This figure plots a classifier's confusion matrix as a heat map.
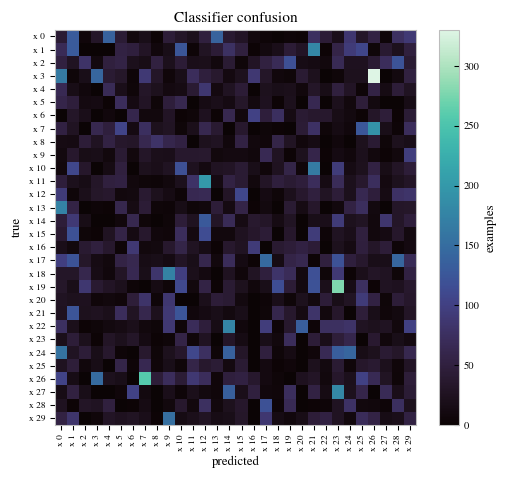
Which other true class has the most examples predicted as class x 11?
x 24
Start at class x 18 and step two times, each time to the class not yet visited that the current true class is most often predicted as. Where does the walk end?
x 29
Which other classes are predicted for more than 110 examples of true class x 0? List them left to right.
x 1, x 4, x 13
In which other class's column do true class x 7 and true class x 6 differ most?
x 26
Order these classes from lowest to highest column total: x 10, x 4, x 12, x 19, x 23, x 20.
x 20, x 4, x 19, x 10, x 12, x 23
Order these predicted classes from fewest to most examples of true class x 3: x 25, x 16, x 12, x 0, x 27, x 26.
x 27, x 25, x 12, x 16, x 0, x 26
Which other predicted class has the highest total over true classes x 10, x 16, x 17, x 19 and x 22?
x 23
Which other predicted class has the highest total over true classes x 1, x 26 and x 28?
x 7
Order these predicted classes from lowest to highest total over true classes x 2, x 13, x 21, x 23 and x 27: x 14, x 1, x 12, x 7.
x 12, x 7, x 14, x 1
